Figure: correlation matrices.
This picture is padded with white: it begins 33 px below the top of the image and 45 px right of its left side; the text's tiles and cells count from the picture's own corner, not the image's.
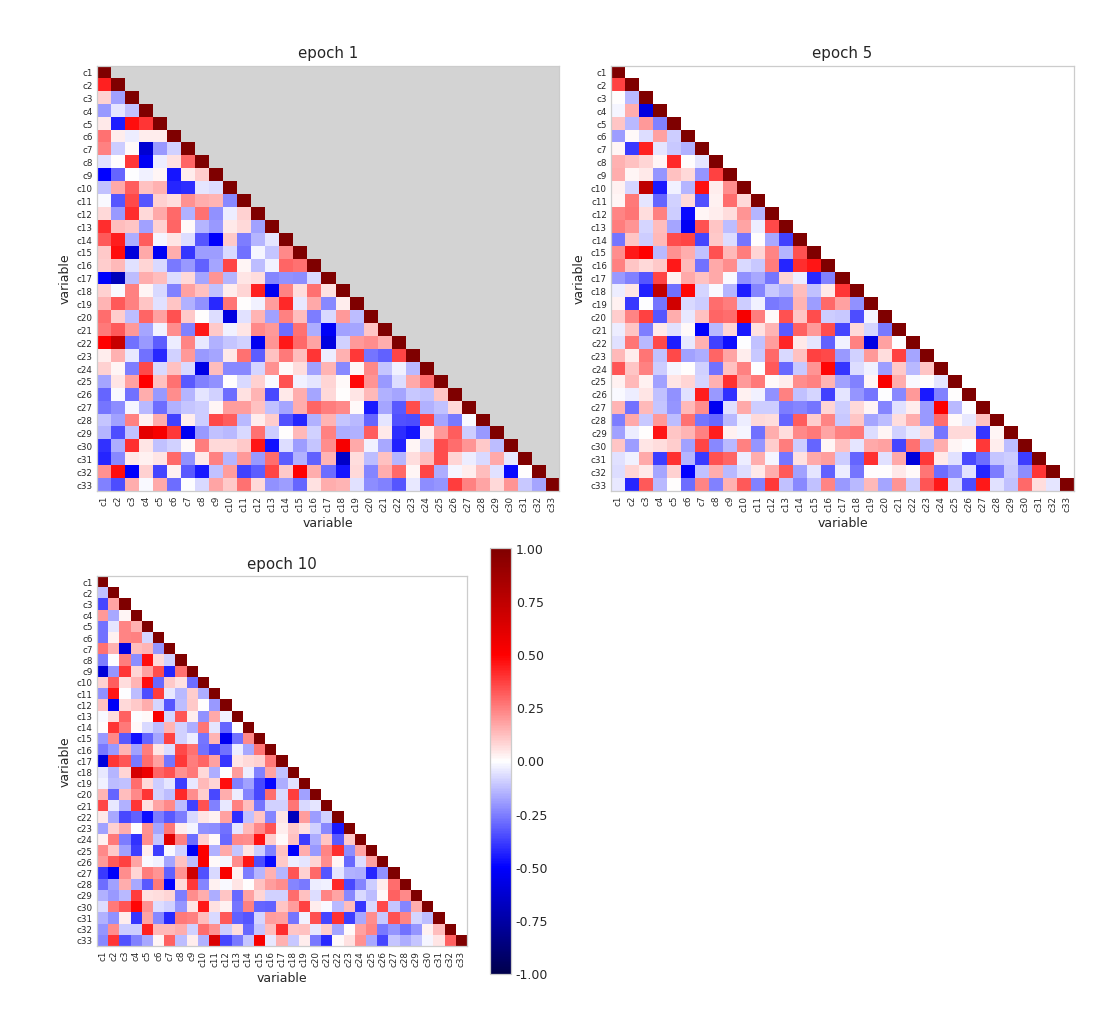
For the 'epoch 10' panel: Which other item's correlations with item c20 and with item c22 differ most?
c18
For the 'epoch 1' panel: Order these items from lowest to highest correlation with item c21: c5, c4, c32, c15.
c4, c5, c32, c15
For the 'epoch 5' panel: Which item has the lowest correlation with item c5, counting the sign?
c22
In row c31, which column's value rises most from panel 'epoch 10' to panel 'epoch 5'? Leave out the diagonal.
c23
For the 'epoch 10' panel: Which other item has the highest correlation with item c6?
c13
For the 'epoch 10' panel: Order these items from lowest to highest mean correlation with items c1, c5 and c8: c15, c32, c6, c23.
c15, c6, c23, c32
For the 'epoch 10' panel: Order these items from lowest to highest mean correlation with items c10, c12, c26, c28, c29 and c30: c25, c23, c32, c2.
c23, c32, c2, c25
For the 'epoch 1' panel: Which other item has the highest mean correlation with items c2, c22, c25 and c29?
c14
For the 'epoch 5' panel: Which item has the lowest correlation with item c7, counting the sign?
c21
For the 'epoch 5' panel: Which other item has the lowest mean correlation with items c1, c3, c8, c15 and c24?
c17
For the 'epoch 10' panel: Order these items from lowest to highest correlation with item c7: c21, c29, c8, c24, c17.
c17, c8, c29, c21, c24
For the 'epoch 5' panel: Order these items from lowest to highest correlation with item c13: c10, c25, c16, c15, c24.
c16, c24, c15, c25, c10
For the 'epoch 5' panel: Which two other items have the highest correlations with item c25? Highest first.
c20, c9
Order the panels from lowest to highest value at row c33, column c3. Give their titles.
epoch 10, epoch 1, epoch 5
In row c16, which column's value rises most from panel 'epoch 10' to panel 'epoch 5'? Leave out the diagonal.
c19
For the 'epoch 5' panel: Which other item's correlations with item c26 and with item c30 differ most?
c33
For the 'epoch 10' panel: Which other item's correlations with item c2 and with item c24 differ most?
c30
